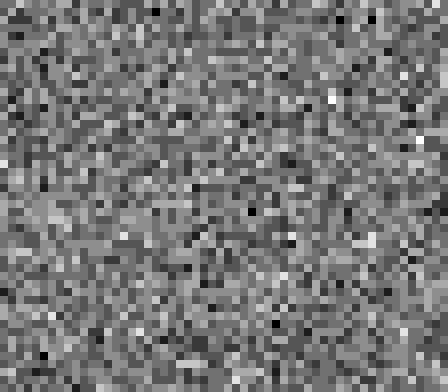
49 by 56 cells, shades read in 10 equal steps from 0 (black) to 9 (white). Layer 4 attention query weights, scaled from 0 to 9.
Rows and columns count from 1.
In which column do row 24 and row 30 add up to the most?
37
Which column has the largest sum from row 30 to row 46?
51
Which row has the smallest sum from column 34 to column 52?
3
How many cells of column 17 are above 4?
22
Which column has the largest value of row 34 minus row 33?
52
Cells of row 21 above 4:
24
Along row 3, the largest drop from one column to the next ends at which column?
47
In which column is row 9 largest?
53
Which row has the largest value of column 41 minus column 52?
33
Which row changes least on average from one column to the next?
29
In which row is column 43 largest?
20
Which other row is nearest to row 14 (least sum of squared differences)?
8
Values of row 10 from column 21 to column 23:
3 4 7
